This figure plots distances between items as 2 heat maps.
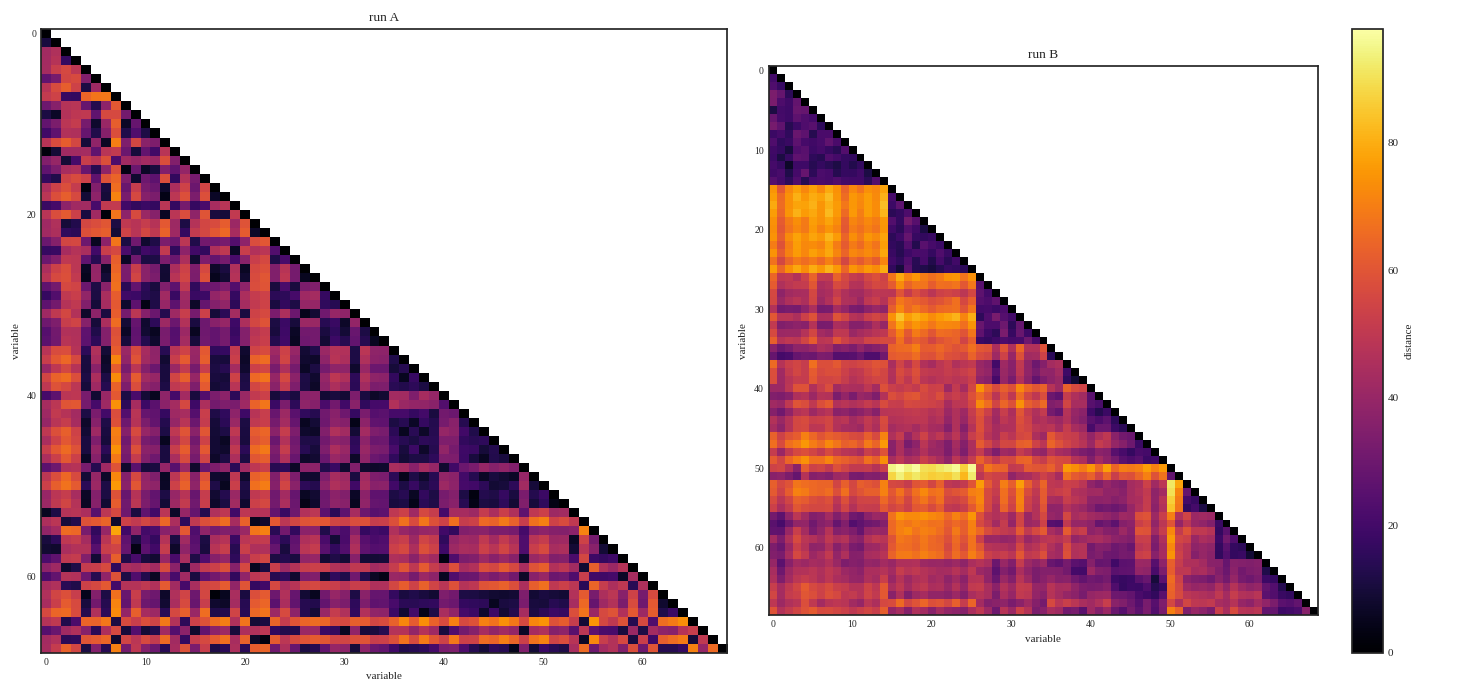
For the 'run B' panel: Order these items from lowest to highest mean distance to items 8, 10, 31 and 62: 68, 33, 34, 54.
33, 34, 68, 54
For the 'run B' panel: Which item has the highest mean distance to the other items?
50
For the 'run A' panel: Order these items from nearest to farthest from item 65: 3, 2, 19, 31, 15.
2, 3, 19, 15, 31
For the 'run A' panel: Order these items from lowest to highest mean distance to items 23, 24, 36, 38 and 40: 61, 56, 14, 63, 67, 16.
63, 56, 16, 14, 61, 67
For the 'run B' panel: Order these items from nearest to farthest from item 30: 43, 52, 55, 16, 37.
37, 43, 55, 52, 16
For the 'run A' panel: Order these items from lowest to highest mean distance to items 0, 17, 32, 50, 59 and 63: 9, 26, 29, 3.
26, 29, 9, 3
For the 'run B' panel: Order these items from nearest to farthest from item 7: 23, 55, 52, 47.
55, 52, 47, 23
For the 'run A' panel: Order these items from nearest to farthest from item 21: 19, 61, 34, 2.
2, 61, 19, 34
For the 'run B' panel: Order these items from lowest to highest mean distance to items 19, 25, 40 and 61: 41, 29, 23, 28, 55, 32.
23, 41, 55, 28, 29, 32
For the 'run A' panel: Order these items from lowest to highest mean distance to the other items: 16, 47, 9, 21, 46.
47, 46, 9, 16, 21
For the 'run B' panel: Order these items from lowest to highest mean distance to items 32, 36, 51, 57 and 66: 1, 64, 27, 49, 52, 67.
1, 64, 67, 27, 49, 52
